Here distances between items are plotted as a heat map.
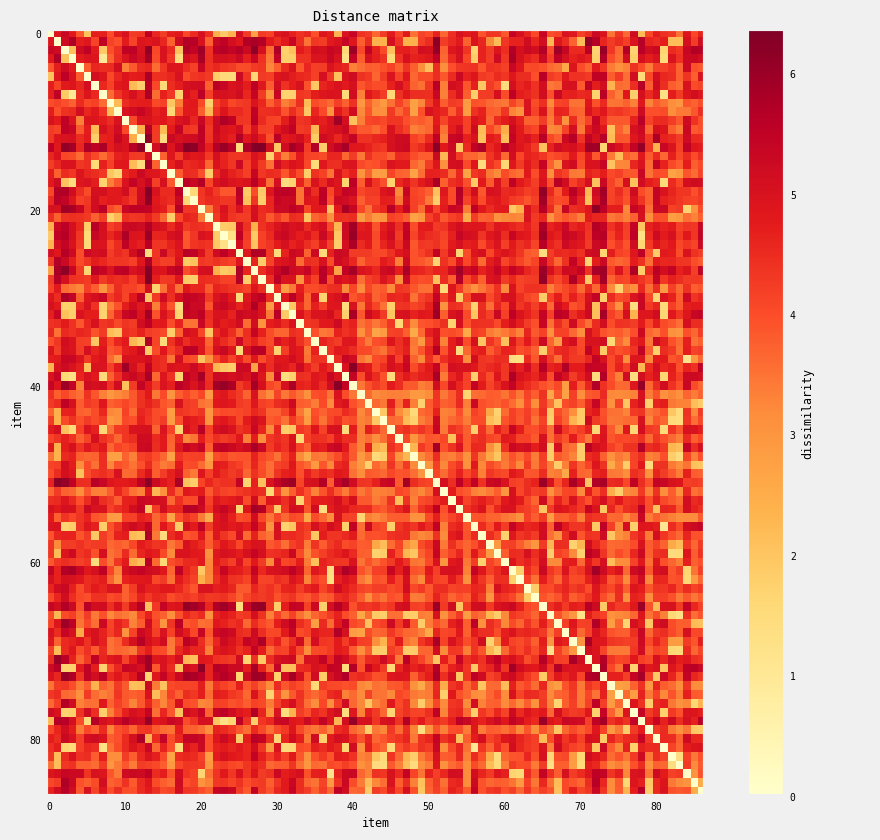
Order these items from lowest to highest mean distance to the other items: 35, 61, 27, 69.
35, 69, 61, 27
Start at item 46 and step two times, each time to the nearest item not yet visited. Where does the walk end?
53
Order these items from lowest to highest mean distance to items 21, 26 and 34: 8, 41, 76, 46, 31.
8, 41, 76, 46, 31
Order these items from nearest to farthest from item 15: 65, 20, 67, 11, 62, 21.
11, 67, 21, 62, 20, 65
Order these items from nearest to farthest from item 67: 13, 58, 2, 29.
29, 58, 13, 2
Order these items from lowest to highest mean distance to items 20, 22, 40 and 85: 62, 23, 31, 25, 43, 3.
62, 43, 23, 25, 31, 3
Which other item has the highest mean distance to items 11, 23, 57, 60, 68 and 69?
13
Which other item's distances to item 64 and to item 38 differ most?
63
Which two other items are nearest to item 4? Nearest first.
50, 68
